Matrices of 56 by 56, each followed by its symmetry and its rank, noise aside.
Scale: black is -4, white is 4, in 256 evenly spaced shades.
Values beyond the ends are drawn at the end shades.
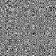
no symmetry, rank six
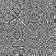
symmetric, rank six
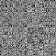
symmetric, rank six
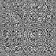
antisymmetric, rank six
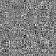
antisymmetric, rank six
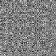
no symmetry, rank seven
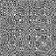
symmetric, rank seven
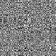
no symmetry, rank six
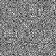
symmetric, rank seven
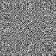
symmetric, rank five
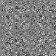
symmetric, rank seven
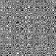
no symmetry, rank five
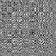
symmetric, rank five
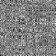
no symmetry, rank six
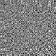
symmetric, rank six
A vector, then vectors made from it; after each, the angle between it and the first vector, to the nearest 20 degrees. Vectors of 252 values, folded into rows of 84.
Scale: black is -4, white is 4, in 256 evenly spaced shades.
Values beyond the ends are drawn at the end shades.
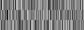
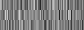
120 degrees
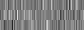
80 degrees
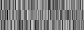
20 degrees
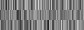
60 degrees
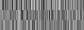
120 degrees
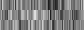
40 degrees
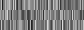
140 degrees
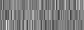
80 degrees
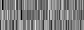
140 degrees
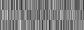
140 degrees
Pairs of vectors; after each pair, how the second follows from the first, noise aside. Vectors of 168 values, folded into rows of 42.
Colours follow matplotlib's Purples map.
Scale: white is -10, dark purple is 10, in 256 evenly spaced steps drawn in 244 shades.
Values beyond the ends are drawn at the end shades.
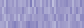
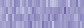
reversed, negated.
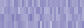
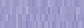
wrapped around, negated, shrunk.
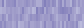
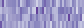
scaled up.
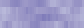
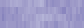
negated, shrunk.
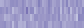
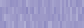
shrunk.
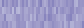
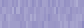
shrunk.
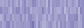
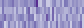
wrapped around, scaled up.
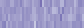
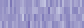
wrapped around.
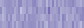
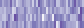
wrapped around, negated, scaled up.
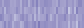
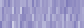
wrapped around.
